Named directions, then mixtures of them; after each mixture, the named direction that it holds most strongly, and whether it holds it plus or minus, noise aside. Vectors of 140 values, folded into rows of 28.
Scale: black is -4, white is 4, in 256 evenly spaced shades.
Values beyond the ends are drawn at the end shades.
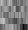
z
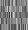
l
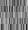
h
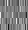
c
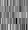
c, minus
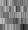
z, plus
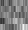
z, minus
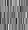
c, minus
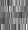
h, minus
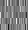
c, plus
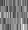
l, minus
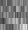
z, minus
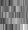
z, minus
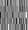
c, minus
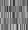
l, minus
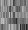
z, plus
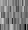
z, plus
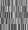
l, plus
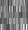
h, minus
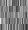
h, plus
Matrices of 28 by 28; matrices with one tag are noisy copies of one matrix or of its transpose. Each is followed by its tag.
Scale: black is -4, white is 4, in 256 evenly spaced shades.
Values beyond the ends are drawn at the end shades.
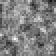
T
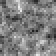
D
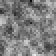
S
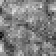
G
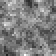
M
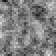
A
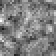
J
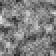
J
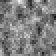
J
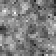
M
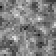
T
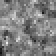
T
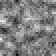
J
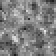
T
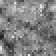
G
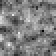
J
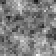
D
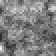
G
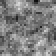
D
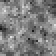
M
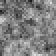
S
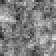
D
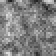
G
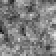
S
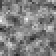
J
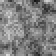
G
